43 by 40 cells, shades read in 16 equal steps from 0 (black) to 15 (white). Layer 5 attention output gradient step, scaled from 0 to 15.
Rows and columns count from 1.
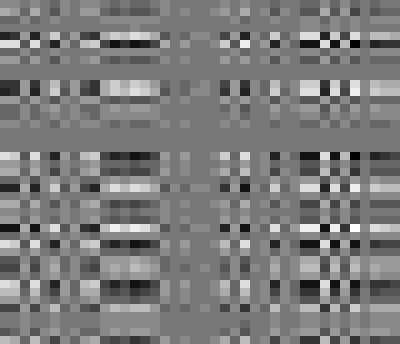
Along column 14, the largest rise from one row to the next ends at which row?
29
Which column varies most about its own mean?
36
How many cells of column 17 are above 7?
18
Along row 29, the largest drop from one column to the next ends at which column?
33
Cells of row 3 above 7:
17
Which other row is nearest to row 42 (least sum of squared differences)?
23
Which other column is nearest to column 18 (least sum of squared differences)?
20
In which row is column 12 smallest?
6
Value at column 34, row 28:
5
